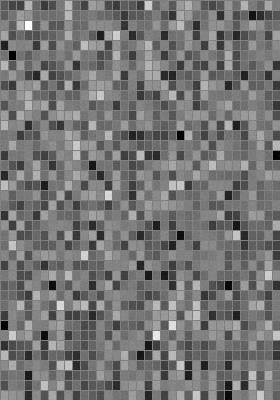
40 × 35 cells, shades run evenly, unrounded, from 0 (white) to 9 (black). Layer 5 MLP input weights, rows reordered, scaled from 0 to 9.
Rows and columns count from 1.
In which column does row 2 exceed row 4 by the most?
15
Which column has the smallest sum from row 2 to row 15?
9
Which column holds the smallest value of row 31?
8
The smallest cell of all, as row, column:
3, 4
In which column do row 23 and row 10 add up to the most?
20
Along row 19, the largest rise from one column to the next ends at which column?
24
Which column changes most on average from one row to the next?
1
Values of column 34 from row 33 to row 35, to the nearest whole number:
3 4 5
